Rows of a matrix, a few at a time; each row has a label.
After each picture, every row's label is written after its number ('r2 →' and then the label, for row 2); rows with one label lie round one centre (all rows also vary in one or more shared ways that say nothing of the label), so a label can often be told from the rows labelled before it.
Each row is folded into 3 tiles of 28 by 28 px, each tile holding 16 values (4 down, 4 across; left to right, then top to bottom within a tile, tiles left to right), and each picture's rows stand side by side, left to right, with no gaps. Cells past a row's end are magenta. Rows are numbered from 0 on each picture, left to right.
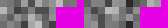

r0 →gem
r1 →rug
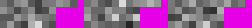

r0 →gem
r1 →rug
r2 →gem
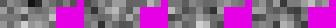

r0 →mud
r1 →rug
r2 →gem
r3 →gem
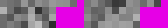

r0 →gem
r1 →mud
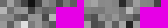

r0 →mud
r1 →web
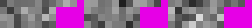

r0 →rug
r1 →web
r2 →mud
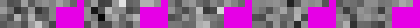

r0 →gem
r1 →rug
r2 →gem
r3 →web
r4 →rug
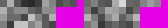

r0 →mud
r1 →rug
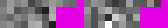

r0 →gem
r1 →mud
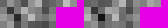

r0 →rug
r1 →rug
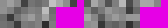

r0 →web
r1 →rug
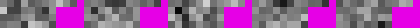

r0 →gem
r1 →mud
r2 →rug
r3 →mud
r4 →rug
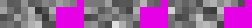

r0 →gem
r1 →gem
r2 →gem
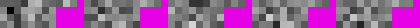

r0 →rug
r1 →gem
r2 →mud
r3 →gem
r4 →gem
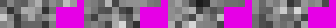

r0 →rug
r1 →gem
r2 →mud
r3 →web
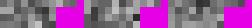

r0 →gem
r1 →web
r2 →mud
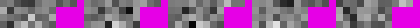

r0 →mud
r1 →gem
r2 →gem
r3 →mud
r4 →rug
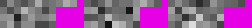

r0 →rug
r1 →gem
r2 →mud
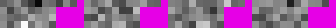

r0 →mud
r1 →gem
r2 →gem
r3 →web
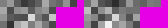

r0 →mud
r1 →mud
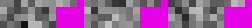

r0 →gem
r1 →mud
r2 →rug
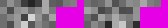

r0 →mud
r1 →gem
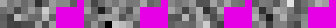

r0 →web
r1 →gem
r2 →gem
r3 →rug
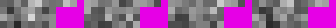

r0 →rug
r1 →web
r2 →web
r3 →rug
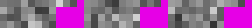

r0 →gem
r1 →mud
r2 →web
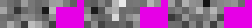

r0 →gem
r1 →rug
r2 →web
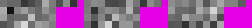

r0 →mud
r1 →mud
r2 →web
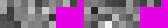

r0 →web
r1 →mud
